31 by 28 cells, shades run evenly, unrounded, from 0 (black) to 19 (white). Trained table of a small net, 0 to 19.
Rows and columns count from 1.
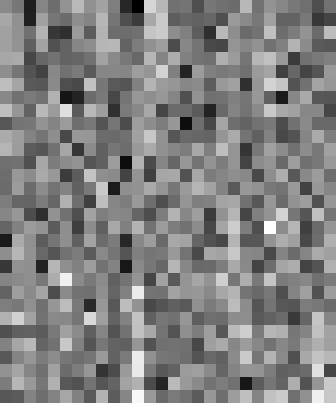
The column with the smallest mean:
11
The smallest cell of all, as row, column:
1, 12
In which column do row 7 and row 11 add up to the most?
13
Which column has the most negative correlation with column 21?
15
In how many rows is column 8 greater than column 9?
13
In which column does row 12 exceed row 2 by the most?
19
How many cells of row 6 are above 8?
20
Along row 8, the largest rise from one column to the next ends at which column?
25
